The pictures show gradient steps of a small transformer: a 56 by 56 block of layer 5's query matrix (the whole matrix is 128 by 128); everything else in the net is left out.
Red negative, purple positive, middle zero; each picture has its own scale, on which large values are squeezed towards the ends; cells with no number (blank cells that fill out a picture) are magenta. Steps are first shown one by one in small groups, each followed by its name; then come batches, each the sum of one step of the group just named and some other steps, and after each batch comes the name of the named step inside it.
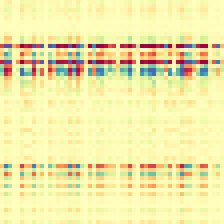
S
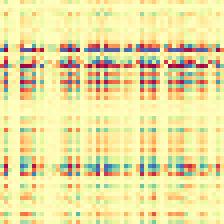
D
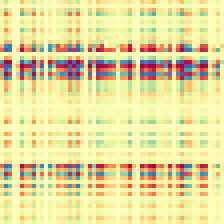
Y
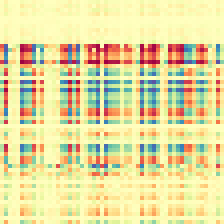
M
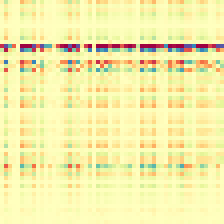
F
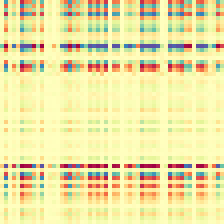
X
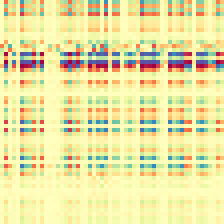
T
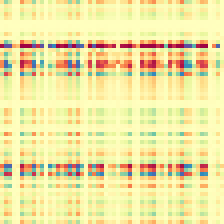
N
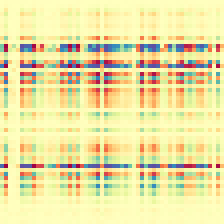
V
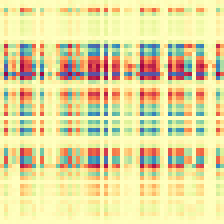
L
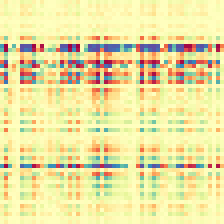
V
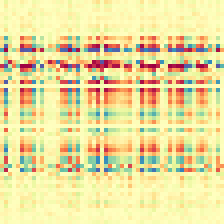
D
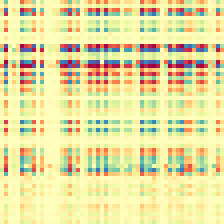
D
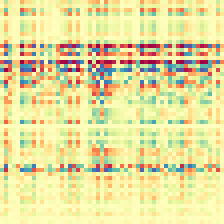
S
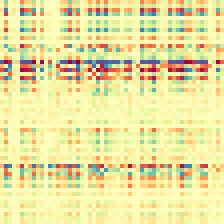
Y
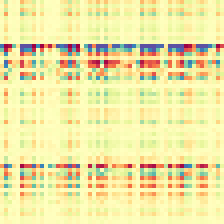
X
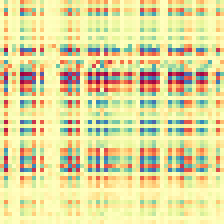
X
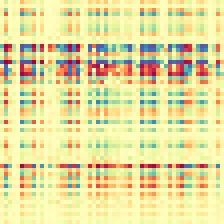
X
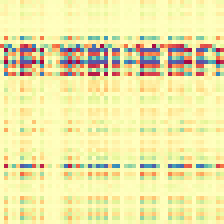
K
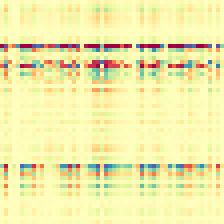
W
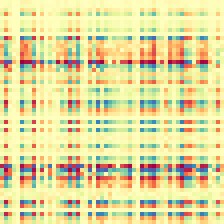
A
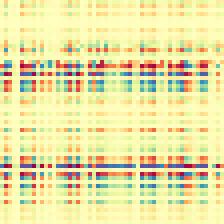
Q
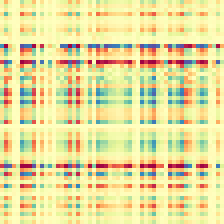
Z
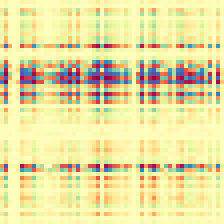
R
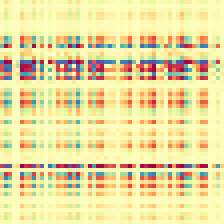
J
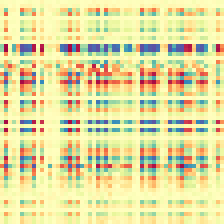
A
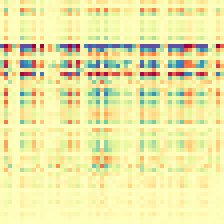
K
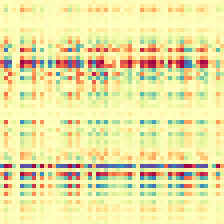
Q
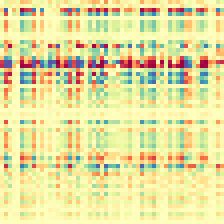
Q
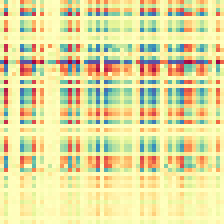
K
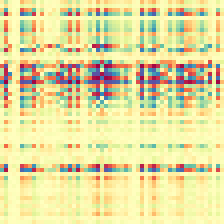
R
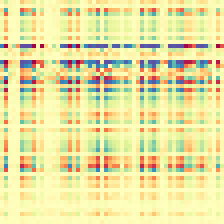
R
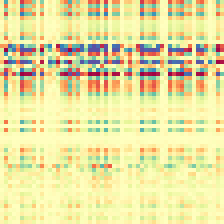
K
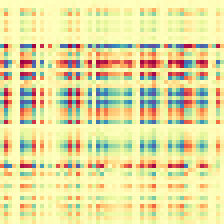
Z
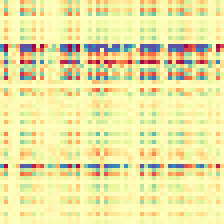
K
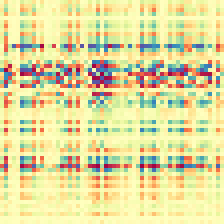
R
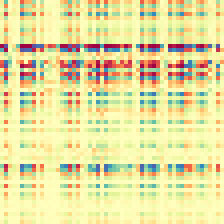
W
